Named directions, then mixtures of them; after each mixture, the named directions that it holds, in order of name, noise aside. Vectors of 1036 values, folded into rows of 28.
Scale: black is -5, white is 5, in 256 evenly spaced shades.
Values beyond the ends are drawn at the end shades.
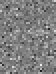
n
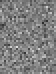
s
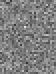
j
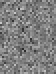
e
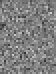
s.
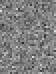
n, s.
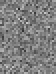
e, j, n.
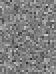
j, s.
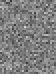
j.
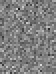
e, j, n.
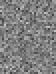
e, j, n.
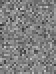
e, s.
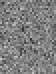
e.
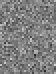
e, n, s.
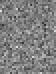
n, s.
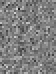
e, n.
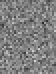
j, s.
